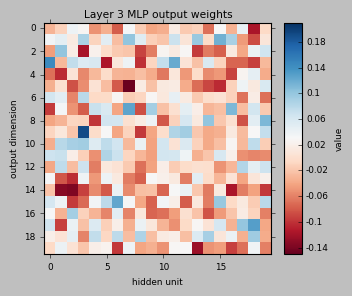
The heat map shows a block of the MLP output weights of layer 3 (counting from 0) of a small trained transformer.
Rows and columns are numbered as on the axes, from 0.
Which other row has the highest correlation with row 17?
4
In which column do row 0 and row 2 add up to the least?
14
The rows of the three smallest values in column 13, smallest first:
19, 2, 5
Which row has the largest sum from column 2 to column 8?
10
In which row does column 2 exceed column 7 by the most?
16
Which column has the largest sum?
11
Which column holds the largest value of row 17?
18
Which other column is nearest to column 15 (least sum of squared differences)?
13
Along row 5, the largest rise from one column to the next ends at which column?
8
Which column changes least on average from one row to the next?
9
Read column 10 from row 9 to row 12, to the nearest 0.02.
0 0.06 0.06 0.02
